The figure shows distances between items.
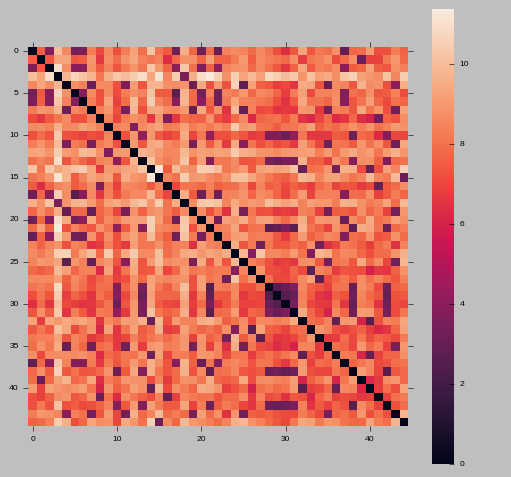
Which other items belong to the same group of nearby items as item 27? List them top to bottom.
23, 34
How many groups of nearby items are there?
11
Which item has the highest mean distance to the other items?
3
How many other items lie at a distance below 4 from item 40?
3
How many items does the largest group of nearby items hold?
9
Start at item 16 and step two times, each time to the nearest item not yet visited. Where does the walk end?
8
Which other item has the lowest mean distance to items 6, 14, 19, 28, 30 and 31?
29
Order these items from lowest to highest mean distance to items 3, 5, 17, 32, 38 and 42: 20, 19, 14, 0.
0, 20, 19, 14
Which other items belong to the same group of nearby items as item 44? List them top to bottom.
15
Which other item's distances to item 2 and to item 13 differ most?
20
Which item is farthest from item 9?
24
